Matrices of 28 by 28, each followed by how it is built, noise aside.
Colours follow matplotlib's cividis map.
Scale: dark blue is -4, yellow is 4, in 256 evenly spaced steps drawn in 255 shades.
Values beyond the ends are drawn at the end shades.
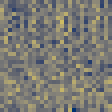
blocks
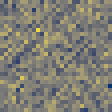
Hankel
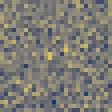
noise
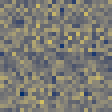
repeating columns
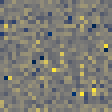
sparse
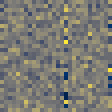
uneven columns
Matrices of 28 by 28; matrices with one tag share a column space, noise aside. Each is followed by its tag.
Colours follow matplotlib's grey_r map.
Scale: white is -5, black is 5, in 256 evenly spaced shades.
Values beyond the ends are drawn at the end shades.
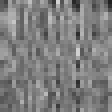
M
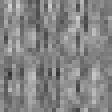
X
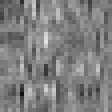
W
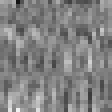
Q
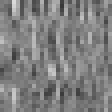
W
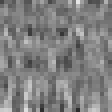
Q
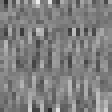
Q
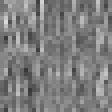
X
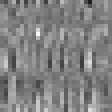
Q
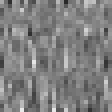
Q
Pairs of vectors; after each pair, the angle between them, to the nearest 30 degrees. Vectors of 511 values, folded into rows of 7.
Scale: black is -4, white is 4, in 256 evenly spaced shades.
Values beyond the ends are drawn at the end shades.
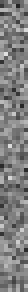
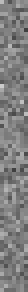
120 degrees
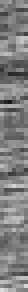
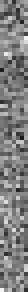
60 degrees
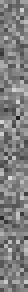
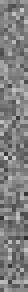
30 degrees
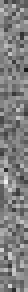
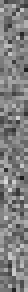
30 degrees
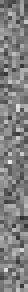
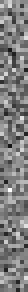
120 degrees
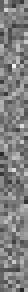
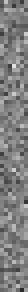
30 degrees
